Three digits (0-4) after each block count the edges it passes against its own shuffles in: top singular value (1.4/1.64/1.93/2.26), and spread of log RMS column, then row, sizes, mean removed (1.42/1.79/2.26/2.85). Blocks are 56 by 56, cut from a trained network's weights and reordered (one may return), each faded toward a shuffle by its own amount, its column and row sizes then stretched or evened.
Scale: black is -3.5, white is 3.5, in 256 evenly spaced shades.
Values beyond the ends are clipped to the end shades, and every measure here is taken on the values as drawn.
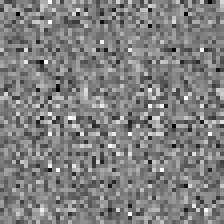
0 2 3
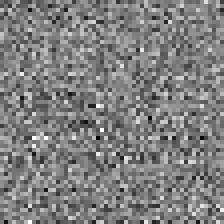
3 0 2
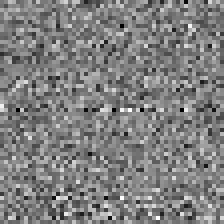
0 0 3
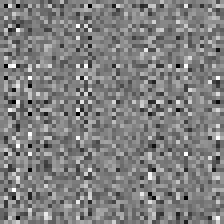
4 4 2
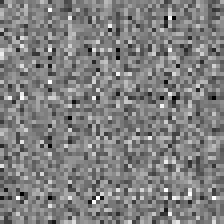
2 4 1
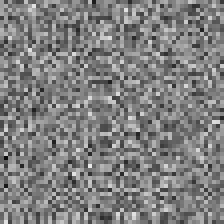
4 1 0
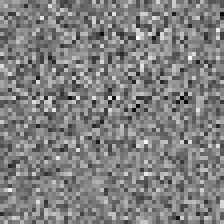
2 0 2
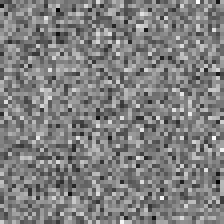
1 0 0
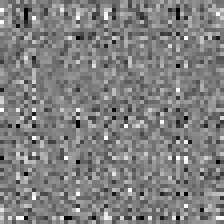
3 3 3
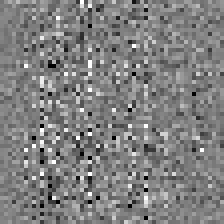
1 4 2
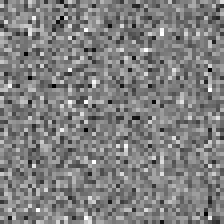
0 2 1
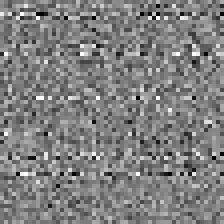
3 0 3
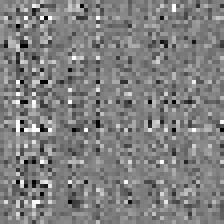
3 4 3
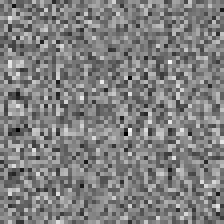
3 2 0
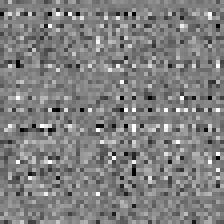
0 2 4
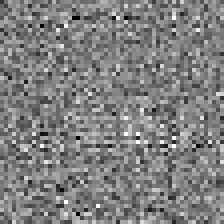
2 1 2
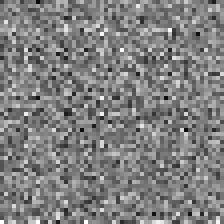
2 1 2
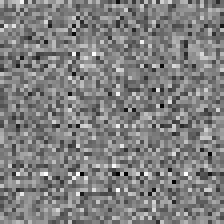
2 1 2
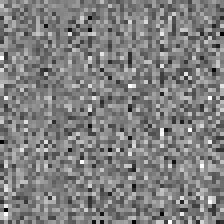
1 3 1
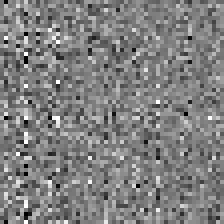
0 4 1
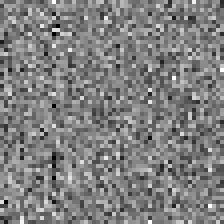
1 2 0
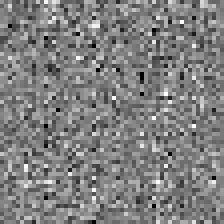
0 3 1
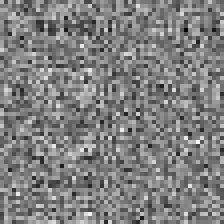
3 0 0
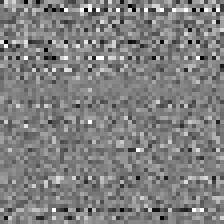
2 0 4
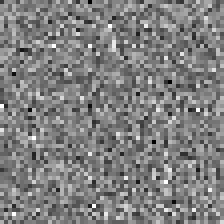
1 0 0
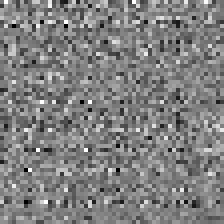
0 1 4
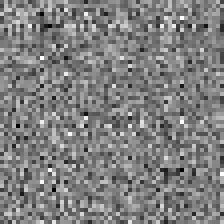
2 2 2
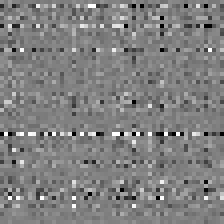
2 2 4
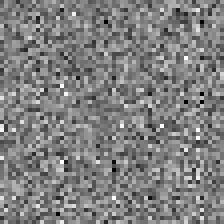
2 2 0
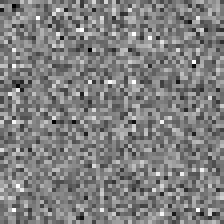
1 1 1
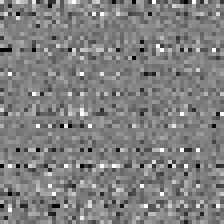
0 1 4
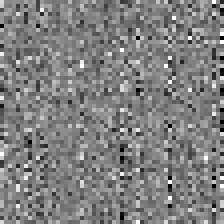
2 4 0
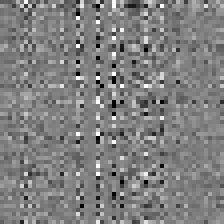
3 4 3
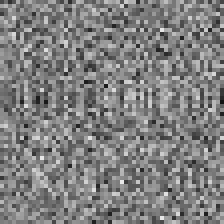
4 1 1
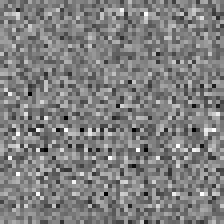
0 0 3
